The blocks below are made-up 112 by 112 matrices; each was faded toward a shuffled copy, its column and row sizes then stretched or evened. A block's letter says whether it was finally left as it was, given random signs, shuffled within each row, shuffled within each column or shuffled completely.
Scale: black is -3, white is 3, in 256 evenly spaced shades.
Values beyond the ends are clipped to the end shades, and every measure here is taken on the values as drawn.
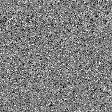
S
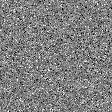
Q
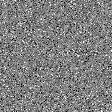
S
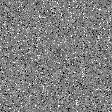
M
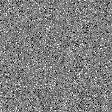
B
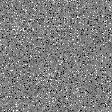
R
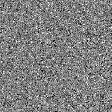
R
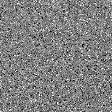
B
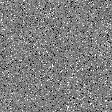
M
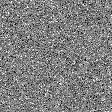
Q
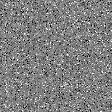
R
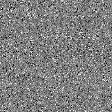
R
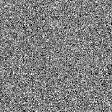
R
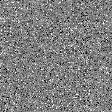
B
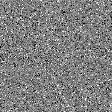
S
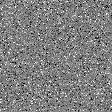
S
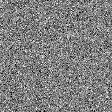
M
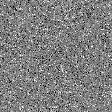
M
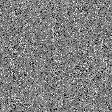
M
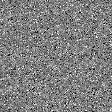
B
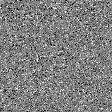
S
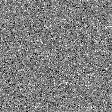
S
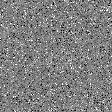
B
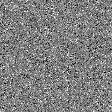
M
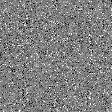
B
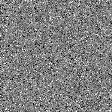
M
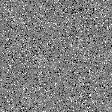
B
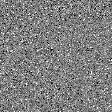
B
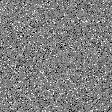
S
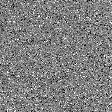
S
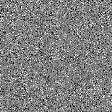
R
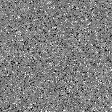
S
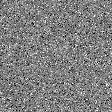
S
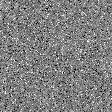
Q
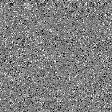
R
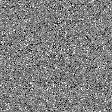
B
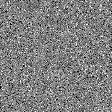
M
